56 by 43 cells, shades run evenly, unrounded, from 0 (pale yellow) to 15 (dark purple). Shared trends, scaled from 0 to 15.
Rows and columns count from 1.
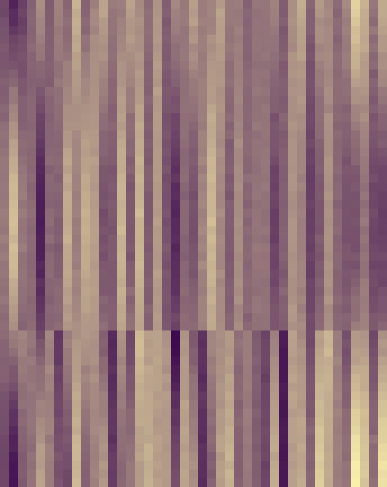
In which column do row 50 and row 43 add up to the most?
32
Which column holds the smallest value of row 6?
40
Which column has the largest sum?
20
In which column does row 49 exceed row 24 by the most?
2
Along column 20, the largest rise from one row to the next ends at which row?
39
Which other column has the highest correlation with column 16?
3
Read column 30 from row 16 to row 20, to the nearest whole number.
8 8 8 8 8
